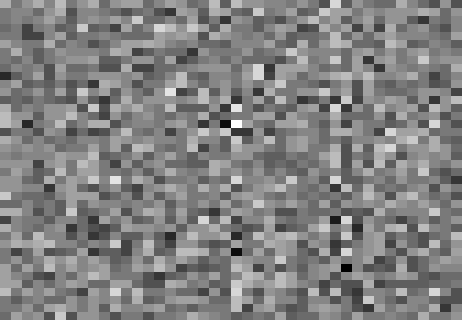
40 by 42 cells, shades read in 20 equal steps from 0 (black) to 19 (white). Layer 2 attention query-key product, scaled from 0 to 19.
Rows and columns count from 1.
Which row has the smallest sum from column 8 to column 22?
30
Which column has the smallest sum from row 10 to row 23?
42
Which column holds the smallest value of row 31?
31
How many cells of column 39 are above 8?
29
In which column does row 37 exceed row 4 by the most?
11
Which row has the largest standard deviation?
16
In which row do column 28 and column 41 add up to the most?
8
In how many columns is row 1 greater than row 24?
17
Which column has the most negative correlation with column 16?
24
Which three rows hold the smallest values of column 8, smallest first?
37, 14, 27
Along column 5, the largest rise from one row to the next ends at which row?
33
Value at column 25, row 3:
8
